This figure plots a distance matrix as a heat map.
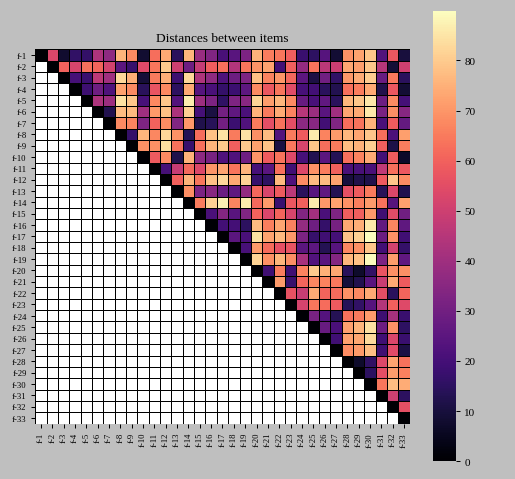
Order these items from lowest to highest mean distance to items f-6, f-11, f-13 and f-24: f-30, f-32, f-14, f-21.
f-21, f-32, f-30, f-14
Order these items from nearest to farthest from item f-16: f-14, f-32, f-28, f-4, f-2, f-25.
f-4, f-25, f-2, f-32, f-28, f-14
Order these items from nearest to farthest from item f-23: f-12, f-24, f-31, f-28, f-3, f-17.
f-28, f-12, f-31, f-24, f-3, f-17
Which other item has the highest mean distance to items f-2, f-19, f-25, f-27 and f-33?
f-30
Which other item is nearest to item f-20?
f-29
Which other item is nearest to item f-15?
f-7
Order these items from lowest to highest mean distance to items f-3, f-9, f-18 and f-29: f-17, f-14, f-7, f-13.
f-13, f-7, f-17, f-14
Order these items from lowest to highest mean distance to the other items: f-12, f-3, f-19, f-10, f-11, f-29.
f-10, f-3, f-19, f-11, f-29, f-12
